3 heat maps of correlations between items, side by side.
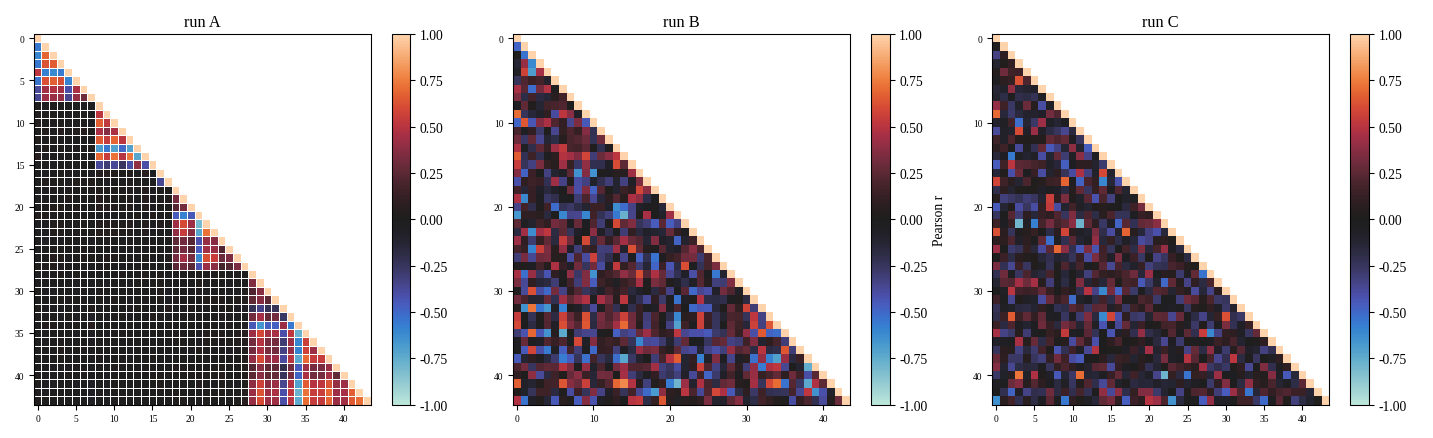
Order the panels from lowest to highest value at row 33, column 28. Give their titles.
run C, run B, run A
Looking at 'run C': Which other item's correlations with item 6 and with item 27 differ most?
2
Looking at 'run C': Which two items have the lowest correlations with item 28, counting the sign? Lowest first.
35, 27
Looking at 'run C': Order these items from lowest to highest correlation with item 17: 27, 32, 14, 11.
14, 11, 32, 27
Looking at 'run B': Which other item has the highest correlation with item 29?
16
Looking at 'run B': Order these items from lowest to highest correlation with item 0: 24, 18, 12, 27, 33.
27, 18, 12, 24, 33
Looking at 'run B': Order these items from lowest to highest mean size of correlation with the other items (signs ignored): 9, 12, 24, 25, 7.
12, 7, 25, 24, 9
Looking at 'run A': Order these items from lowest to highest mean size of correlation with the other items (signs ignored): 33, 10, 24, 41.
24, 10, 33, 41
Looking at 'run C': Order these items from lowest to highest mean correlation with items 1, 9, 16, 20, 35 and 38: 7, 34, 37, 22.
34, 37, 22, 7
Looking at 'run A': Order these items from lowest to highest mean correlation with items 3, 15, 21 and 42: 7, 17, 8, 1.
8, 17, 7, 1
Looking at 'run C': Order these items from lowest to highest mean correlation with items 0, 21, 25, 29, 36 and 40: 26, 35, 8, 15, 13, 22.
13, 22, 26, 15, 35, 8
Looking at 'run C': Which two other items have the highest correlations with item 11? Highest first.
40, 3
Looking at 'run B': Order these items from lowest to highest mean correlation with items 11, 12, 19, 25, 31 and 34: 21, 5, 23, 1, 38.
21, 38, 5, 1, 23
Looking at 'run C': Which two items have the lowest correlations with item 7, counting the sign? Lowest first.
24, 13
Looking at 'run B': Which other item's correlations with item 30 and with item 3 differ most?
2
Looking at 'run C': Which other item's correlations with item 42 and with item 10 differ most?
31
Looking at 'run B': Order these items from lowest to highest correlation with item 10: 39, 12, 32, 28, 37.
28, 37, 32, 12, 39
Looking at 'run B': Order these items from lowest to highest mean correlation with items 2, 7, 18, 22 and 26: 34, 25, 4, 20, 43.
20, 4, 25, 43, 34
